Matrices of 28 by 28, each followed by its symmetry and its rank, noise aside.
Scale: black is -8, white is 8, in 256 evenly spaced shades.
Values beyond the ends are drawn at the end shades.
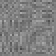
symmetric, rank three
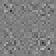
symmetric, rank three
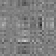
antisymmetric, rank two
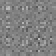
symmetric, rank three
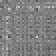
symmetric, rank three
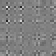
symmetric, rank two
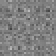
antisymmetric, rank two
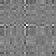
symmetric, rank one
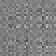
no symmetry, rank two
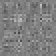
no symmetry, rank three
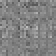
no symmetry, rank three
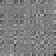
symmetric, rank three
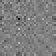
symmetric, rank three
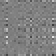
no symmetry, rank one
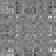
no symmetry, rank two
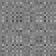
symmetric, rank one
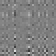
no symmetry, rank one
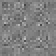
symmetric, rank three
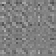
antisymmetric, rank two
